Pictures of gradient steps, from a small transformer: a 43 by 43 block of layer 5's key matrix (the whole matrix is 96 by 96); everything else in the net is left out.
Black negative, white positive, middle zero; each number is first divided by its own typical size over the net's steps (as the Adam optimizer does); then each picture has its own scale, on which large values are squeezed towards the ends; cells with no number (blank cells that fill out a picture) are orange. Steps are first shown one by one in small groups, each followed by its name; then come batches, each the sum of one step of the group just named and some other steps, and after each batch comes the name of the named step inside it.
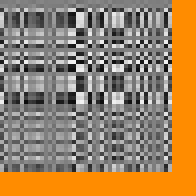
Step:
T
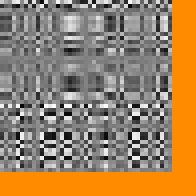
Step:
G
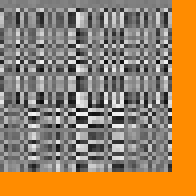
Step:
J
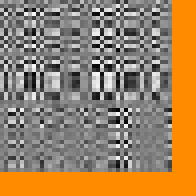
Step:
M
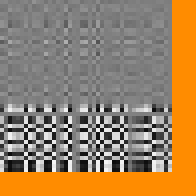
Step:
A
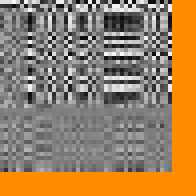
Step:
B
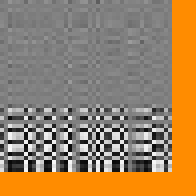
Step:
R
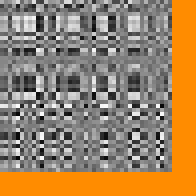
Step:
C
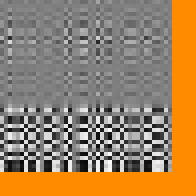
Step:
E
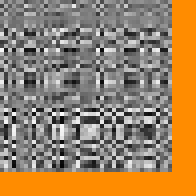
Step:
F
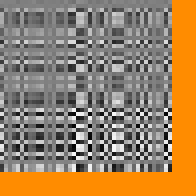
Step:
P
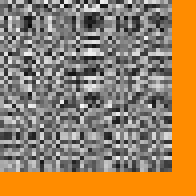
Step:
M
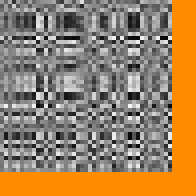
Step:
P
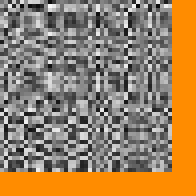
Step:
P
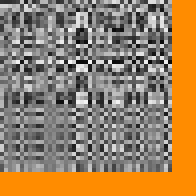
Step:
P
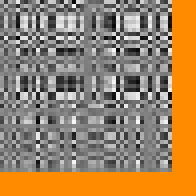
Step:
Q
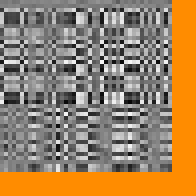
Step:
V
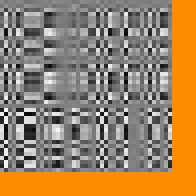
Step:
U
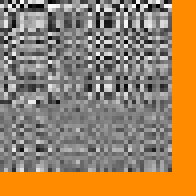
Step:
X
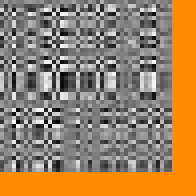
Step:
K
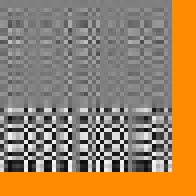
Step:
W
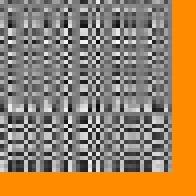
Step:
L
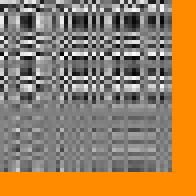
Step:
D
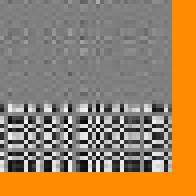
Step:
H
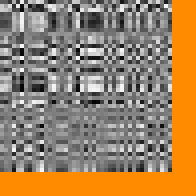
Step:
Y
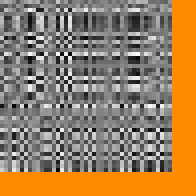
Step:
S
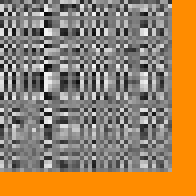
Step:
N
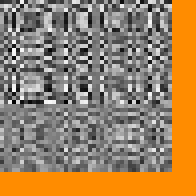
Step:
V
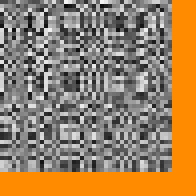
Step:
N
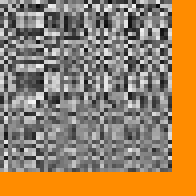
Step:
X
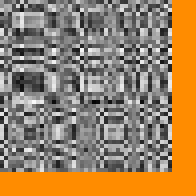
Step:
Y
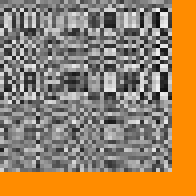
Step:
Q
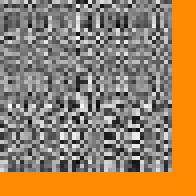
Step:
L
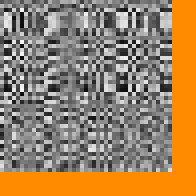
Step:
N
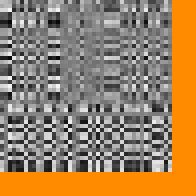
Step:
H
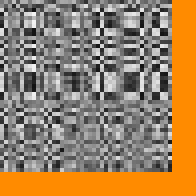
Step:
K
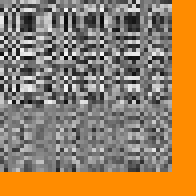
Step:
D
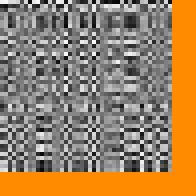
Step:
L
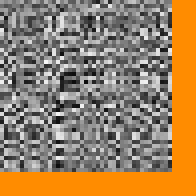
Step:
K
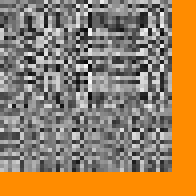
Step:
S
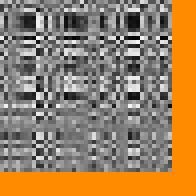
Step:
D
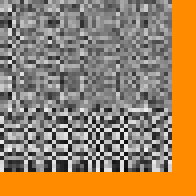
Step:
W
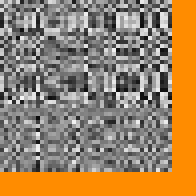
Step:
Q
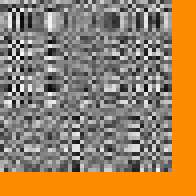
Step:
D
